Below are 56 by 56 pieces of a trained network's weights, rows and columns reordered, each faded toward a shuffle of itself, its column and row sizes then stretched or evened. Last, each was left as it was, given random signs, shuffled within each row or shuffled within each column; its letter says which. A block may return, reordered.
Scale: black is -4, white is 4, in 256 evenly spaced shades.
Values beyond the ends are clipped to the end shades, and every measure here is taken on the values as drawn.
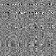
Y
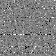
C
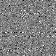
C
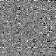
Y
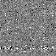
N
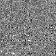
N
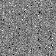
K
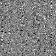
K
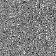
K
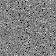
K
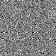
C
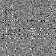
N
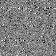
C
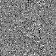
K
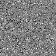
C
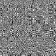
Y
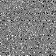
C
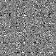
N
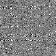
N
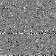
C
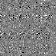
N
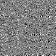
N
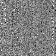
K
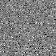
C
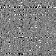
Y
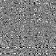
Y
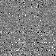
N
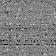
Y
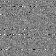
C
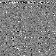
N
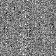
K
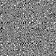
Y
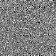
N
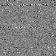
C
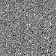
K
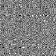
Y
